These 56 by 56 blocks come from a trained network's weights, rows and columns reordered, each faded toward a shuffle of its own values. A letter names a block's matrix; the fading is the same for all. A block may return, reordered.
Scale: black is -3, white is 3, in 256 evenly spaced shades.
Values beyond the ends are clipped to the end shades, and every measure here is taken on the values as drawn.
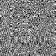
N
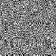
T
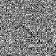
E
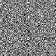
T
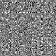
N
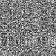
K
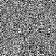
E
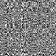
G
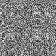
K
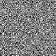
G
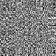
K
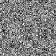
T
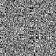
T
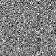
E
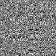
G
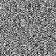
T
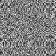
K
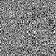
T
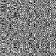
G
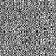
G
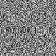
K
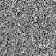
T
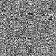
N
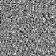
T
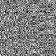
N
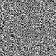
T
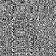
G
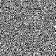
E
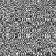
K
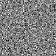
E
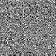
E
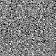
E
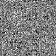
E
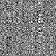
G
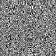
T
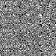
G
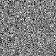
N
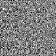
E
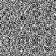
K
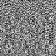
K
